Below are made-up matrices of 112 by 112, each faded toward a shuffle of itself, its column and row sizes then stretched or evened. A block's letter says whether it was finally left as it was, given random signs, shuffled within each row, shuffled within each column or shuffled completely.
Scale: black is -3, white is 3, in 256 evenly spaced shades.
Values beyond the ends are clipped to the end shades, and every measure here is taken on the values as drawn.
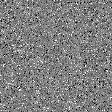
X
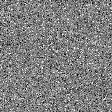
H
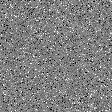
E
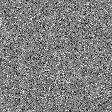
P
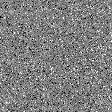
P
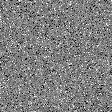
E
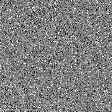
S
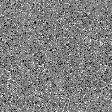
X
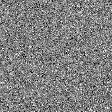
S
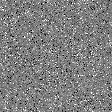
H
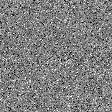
P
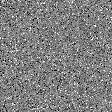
E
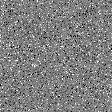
P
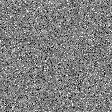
E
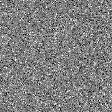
X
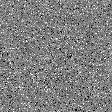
P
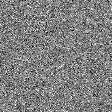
S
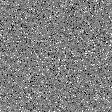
P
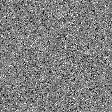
H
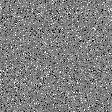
P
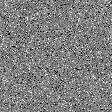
P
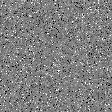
H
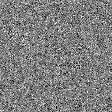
S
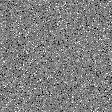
E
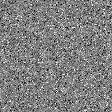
H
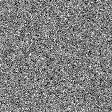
E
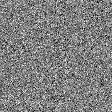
H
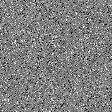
H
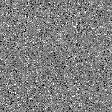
X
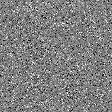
X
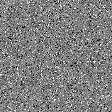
H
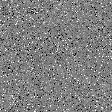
S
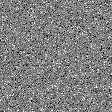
E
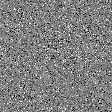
P
